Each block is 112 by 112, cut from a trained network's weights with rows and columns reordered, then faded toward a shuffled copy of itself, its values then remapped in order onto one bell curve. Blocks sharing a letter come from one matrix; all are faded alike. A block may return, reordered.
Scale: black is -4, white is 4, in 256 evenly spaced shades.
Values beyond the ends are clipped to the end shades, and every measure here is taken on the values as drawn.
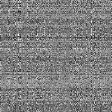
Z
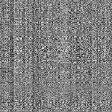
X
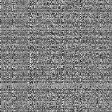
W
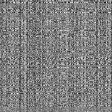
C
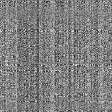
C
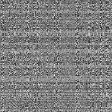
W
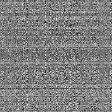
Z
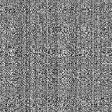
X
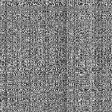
X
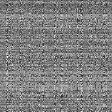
W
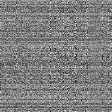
W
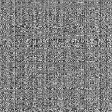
X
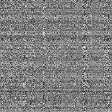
Z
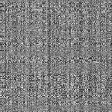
X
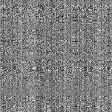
X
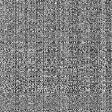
X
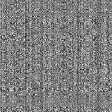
X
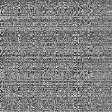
W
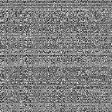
Z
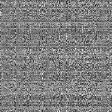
W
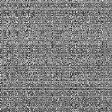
Z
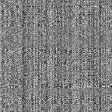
C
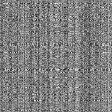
C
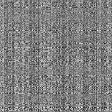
C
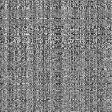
C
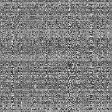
Z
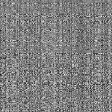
X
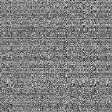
W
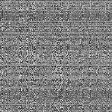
Z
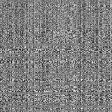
X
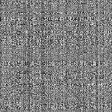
X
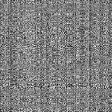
X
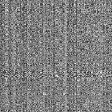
X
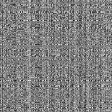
C
